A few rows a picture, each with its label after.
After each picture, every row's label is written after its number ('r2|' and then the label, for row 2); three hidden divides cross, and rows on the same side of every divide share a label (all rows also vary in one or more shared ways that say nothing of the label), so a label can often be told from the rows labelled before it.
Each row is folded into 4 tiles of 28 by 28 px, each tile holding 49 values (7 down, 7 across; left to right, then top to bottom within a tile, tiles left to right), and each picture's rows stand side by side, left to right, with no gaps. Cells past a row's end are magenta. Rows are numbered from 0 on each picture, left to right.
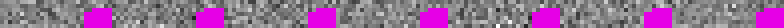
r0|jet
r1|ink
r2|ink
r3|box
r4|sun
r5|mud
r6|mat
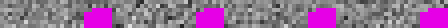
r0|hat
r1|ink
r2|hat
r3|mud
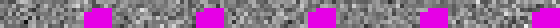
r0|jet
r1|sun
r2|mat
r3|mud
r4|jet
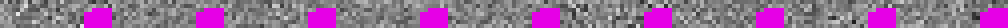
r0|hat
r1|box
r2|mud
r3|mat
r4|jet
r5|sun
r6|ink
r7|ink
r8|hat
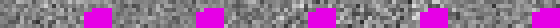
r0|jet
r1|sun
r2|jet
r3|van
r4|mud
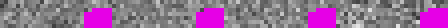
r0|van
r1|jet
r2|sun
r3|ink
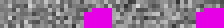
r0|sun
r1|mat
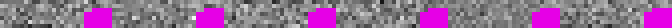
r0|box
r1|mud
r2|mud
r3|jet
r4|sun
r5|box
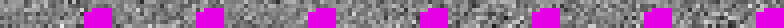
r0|sun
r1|ink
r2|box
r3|hat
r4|sun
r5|ink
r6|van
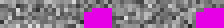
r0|hat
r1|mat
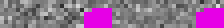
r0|hat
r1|mat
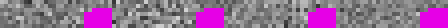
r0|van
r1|mat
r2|mat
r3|hat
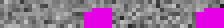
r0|mud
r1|mud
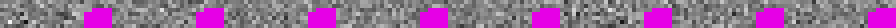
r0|van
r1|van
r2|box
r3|mat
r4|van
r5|box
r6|ink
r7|hat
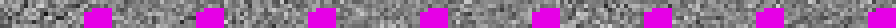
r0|mud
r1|ink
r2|mud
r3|mat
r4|van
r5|mud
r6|mat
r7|jet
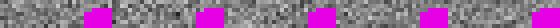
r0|sun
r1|van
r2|ink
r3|box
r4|box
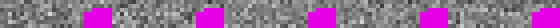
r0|van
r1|mat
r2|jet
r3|mud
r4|mat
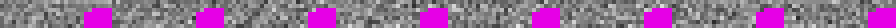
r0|hat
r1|ink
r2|van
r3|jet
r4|box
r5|mud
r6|mat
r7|ink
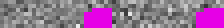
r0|mud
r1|jet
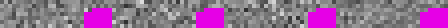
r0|box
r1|jet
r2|mud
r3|mud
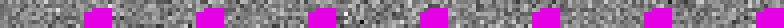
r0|mud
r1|box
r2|van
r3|mat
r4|ink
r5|mud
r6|jet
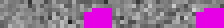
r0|ink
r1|mud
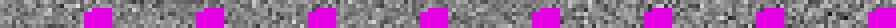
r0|sun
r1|ink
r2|box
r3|van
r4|box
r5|box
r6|box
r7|mat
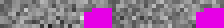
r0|mat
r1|mud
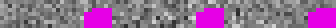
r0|jet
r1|mud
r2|hat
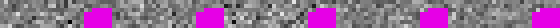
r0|mat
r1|mud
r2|mat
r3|box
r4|van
